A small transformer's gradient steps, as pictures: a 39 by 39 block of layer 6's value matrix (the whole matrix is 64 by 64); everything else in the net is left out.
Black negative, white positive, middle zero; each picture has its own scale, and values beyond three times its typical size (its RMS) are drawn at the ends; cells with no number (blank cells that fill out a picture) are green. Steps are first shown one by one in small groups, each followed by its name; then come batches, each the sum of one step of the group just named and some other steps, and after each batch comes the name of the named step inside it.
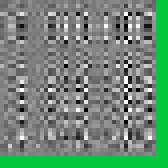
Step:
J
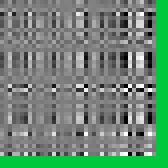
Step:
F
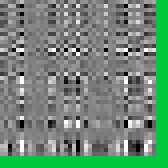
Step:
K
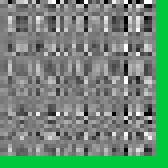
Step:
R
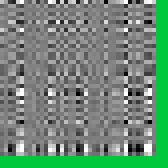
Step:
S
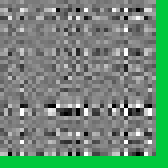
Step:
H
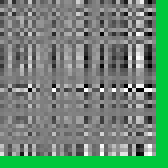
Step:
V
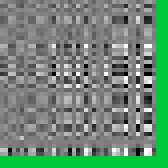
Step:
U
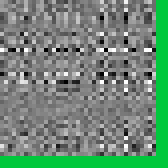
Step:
K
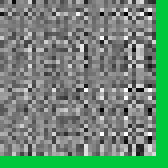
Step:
V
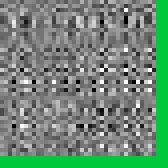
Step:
H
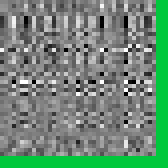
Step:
K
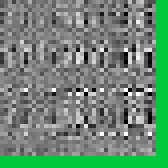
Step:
F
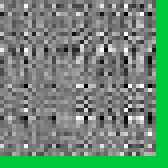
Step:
F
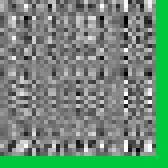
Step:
S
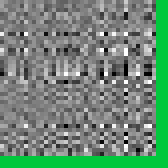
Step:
U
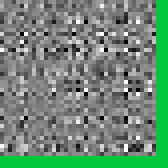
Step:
K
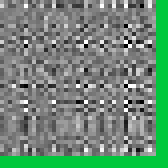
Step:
J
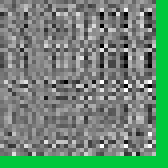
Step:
F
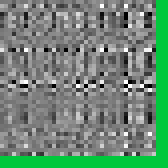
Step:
F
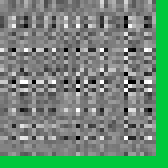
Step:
J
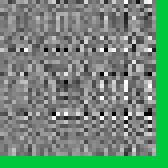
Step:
R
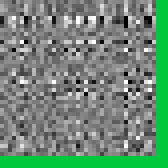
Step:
K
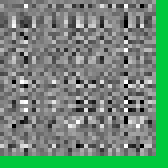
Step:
K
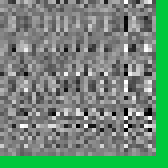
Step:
R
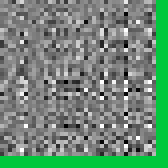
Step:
S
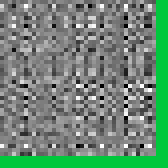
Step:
V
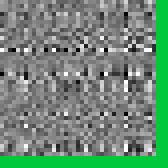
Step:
K
